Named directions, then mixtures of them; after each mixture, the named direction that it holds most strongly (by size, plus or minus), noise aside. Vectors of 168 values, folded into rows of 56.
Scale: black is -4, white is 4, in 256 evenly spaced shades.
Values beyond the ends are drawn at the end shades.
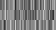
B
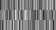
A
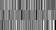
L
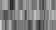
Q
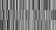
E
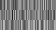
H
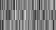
A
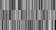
L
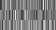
H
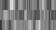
Q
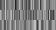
B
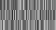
H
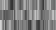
Q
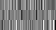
L
